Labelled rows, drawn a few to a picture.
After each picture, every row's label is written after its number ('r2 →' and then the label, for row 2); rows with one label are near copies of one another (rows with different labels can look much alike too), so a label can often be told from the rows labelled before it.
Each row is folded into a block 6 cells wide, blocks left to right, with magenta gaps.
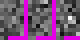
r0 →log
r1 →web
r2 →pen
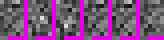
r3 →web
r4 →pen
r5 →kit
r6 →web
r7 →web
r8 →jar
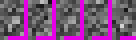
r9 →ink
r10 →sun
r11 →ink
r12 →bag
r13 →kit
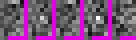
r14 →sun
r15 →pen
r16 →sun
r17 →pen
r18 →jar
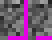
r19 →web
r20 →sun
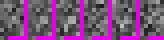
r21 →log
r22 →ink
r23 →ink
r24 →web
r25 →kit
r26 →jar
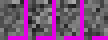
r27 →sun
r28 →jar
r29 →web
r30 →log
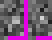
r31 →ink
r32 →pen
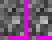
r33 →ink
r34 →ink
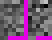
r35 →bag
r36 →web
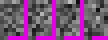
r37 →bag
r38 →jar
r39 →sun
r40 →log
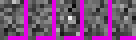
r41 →bag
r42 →jar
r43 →pen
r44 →log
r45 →log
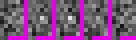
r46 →jar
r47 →pen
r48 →pen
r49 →log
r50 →jar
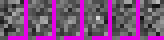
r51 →jar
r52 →ink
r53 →ink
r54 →pen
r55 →web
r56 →web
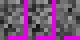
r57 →jar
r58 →jar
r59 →log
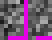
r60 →jar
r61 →ink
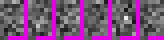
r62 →bag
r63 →kit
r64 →jar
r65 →sun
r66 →pen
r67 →jar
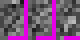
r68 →sun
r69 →jar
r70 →ink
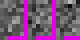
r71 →ink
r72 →jar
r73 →sun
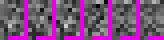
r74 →kit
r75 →log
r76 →kit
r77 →sun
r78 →bag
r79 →bag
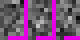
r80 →sun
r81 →kit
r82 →log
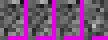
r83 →sun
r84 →sun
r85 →sun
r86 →kit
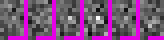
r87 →log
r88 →jar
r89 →pen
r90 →pen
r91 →log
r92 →kit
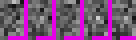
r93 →sun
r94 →log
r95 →sun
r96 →pen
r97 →log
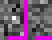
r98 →pen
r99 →bag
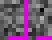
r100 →bag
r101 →log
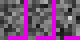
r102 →jar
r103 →web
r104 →log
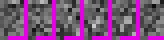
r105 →sun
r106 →bag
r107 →log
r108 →kit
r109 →ink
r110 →sun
